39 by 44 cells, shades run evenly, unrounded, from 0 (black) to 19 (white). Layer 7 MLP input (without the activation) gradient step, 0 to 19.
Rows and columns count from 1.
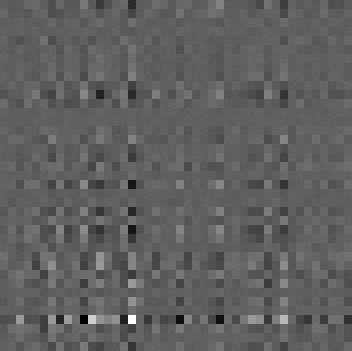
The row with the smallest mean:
11
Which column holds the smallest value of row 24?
17
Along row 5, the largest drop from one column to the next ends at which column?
7
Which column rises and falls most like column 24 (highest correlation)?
15
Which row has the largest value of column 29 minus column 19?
36
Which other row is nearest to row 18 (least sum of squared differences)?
39
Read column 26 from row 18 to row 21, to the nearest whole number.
7 7 7 7
